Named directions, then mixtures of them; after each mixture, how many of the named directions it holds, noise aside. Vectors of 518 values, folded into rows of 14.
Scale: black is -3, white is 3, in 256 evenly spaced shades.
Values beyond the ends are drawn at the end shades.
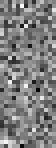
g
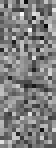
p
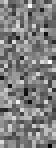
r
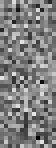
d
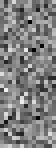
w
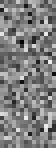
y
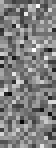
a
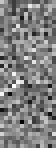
two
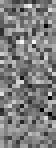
four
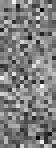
one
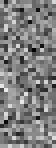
one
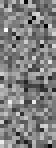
four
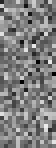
one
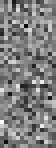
four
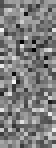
two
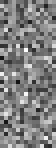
four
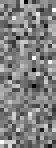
three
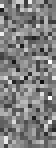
three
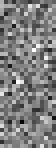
one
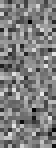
three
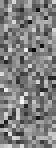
one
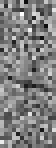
one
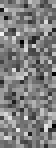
one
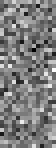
one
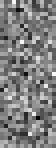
four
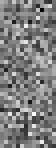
two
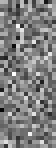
four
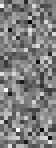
four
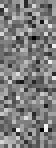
three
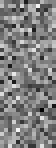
three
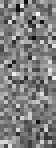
four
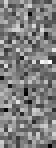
one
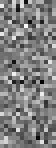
four
